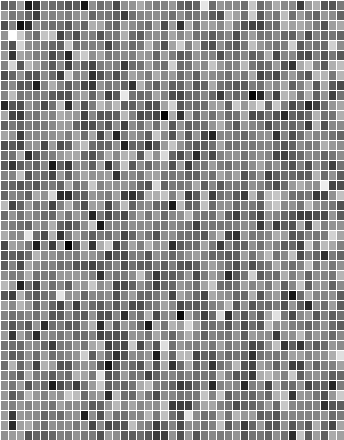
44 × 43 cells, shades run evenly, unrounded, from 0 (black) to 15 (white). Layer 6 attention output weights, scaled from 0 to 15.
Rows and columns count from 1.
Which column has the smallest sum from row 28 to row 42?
20
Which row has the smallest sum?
39
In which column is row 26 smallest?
41
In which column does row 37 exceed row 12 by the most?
21
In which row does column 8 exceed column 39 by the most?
11
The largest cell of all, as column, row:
2, 4
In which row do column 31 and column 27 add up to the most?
7
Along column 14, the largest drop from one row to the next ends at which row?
26
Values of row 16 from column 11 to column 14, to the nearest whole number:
6 5 7 10
